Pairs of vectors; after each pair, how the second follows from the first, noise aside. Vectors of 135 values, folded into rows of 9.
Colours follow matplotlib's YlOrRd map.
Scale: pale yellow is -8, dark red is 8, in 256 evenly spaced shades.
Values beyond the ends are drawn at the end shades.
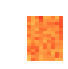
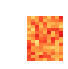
wrapped around, negated, scaled up.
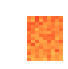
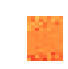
negated, partly zeroed.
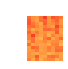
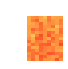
negated.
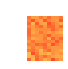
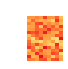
wrapped around, scaled up.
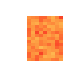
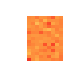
reversed, partly zeroed.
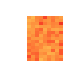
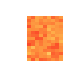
wrapped around, negated.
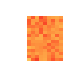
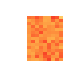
reversed.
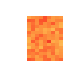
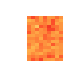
wrapped around, negated.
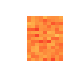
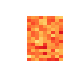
wrapped around, scaled up.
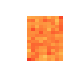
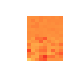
negated, partly zeroed.
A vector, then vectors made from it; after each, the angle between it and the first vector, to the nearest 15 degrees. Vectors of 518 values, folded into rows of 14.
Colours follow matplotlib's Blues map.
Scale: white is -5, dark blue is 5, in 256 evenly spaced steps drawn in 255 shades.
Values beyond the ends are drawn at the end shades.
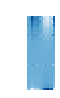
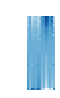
150 degrees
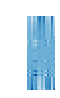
105 degrees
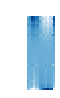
15 degrees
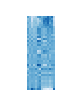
135 degrees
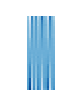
90 degrees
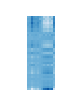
30 degrees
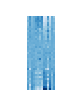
75 degrees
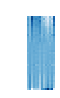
30 degrees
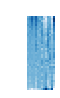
45 degrees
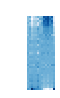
165 degrees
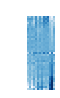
90 degrees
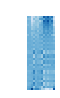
150 degrees
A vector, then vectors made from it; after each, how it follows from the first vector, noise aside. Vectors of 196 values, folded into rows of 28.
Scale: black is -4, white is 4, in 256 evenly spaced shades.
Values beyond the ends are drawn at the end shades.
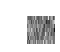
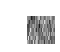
wrapped around.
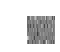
reversed, partly zeroed.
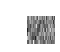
reversed.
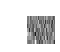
wrapped around, negated.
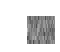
reversed, negated, shrunk.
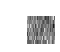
wrapped around.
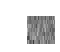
reversed, negated, shrunk.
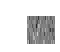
reversed, negated, partly zeroed.
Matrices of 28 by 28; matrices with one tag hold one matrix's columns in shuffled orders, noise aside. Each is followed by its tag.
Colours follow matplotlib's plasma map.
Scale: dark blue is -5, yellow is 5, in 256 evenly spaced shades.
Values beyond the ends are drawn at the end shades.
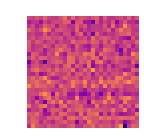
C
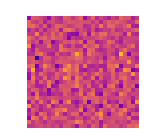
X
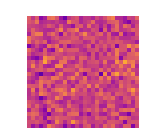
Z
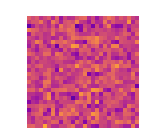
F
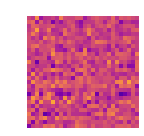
C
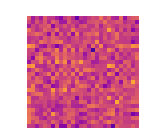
Z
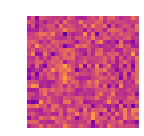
X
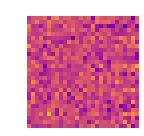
F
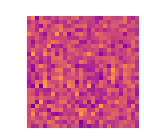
X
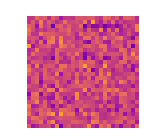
F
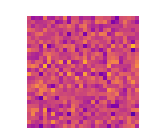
Z
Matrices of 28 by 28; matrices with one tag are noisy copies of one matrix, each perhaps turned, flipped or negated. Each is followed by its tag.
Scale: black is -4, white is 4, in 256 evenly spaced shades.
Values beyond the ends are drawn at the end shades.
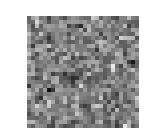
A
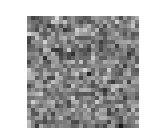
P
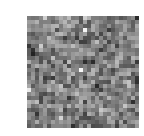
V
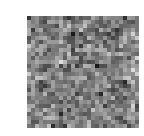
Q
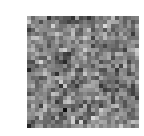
V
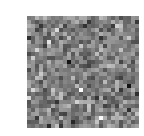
A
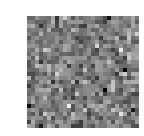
V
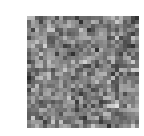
V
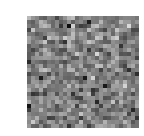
Q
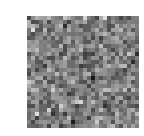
A
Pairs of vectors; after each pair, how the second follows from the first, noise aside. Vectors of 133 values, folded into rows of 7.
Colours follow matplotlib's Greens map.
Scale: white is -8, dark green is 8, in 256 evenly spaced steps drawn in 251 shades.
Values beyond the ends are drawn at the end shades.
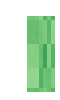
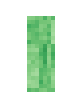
copied.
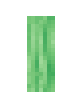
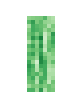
negated, scaled up.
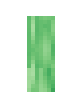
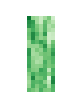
reversed, scaled up.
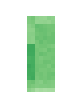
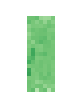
partly zeroed.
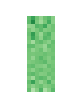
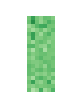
copied.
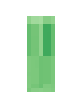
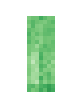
reversed, negated.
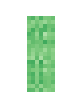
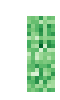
reversed, scaled up.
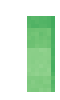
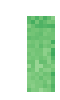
partly zeroed.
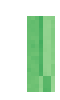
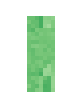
partly zeroed.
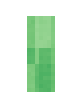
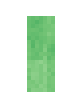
reversed, shrunk.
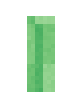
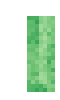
reversed, negated.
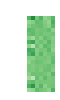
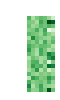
reversed, scaled up.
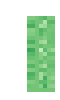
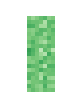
copied.
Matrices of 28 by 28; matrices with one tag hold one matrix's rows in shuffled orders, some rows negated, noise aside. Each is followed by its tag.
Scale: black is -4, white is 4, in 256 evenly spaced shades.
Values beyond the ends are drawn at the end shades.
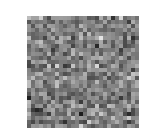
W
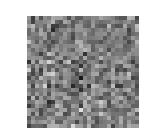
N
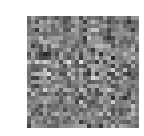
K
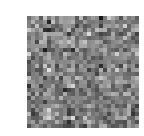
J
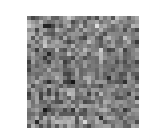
J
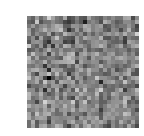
J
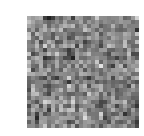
J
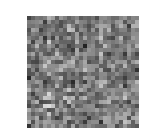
J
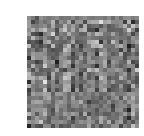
W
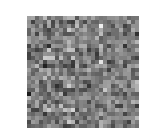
J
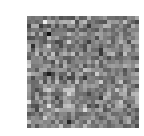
J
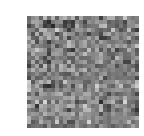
J
